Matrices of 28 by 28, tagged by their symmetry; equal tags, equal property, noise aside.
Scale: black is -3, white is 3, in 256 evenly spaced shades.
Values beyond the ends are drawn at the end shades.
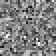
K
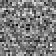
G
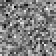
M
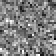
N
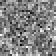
M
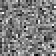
K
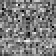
G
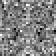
G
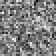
N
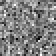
M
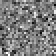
K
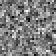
N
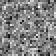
M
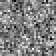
N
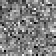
M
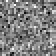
N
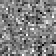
K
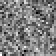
K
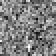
K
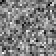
M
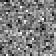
K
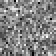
K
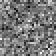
M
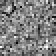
M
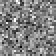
K
